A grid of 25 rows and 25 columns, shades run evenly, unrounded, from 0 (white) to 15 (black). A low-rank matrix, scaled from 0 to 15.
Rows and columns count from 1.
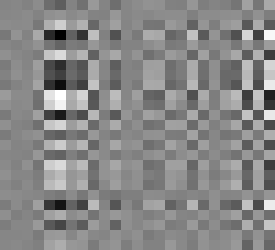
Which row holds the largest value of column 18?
10
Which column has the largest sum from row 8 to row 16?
21
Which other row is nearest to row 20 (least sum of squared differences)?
5
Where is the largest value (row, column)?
4, 6
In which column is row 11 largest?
25
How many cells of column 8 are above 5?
17
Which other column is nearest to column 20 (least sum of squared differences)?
2
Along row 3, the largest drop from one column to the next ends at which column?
24
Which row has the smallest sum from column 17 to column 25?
12
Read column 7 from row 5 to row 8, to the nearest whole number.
8 6 9 9
